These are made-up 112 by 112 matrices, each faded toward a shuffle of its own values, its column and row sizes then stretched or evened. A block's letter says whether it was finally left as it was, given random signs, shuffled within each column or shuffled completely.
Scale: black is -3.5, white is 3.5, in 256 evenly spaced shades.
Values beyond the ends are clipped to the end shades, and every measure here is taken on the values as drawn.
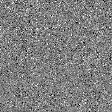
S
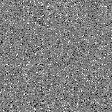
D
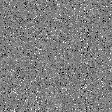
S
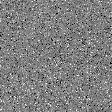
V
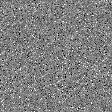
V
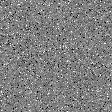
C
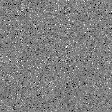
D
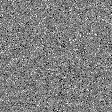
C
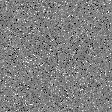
C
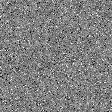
C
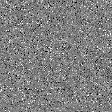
D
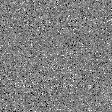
S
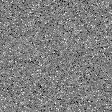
C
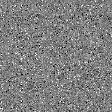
S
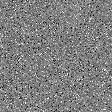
C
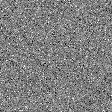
C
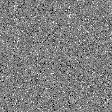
V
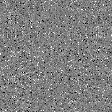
D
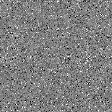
D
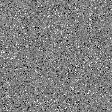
S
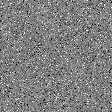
C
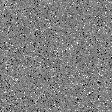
V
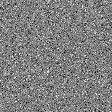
V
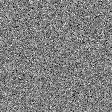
C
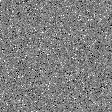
C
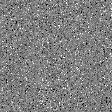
V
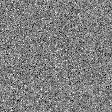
V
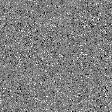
S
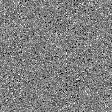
V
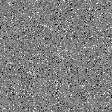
D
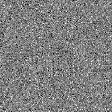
D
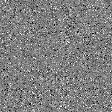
D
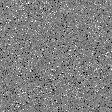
C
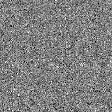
D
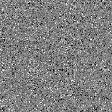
D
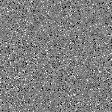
D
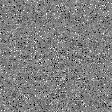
D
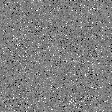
S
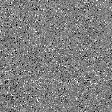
D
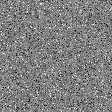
C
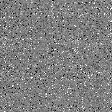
D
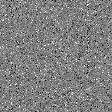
V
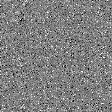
S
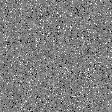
V
